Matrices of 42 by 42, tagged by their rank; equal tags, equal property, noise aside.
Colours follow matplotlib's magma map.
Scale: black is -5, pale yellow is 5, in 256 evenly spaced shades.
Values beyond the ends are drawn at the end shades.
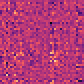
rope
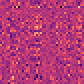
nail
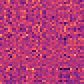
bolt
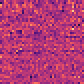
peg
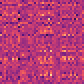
nail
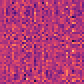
bolt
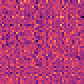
peg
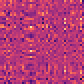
nail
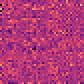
bolt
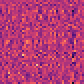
bolt
